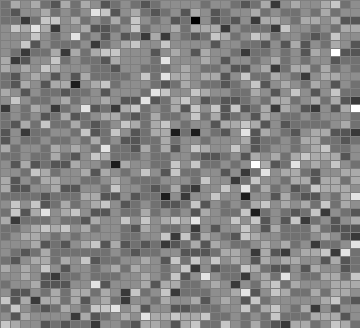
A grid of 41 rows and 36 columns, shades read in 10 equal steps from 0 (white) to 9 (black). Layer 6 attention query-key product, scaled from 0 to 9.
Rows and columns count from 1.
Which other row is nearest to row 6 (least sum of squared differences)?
16
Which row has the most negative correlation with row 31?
6
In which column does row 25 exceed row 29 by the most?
25
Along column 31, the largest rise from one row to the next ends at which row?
10
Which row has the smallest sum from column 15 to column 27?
28
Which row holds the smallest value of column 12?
39
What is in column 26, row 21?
0
